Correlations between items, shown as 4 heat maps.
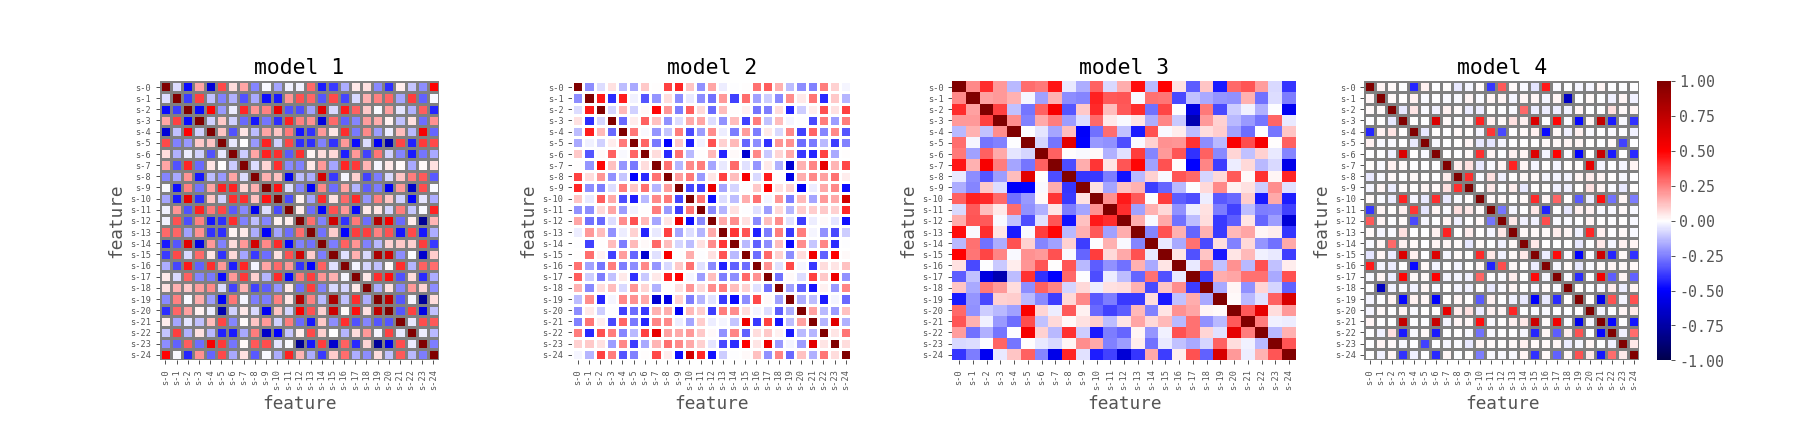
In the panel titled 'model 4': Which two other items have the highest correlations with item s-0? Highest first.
s-16, s-12
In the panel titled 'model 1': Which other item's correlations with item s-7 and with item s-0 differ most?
s-2
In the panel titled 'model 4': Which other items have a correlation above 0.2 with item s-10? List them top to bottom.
s-3, s-6, s-15, s-17, s-21
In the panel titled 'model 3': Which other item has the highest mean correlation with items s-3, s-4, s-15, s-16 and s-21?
s-0
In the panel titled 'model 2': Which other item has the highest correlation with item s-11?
s-24
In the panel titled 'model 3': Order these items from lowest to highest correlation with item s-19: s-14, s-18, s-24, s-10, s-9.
s-10, s-18, s-14, s-9, s-24
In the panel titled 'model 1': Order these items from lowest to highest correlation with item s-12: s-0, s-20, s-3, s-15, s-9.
s-9, s-0, s-3, s-20, s-15
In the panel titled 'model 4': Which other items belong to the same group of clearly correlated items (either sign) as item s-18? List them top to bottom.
s-1
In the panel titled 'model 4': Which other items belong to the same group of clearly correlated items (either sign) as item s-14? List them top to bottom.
s-2
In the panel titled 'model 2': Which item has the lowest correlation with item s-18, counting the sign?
s-21
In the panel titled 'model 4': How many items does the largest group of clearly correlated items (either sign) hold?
9
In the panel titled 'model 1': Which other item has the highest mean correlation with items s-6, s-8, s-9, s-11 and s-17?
s-10
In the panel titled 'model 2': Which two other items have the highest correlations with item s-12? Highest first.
s-9, s-5
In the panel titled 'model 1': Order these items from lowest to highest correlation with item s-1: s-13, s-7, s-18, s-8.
s-7, s-8, s-18, s-13
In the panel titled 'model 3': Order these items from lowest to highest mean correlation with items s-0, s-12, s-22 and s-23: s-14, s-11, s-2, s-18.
s-14, s-11, s-18, s-2
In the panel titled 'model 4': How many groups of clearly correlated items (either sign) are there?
7
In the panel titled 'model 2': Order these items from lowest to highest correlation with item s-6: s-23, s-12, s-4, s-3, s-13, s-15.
s-15, s-13, s-23, s-4, s-12, s-3
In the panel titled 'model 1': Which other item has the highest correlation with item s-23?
s-4
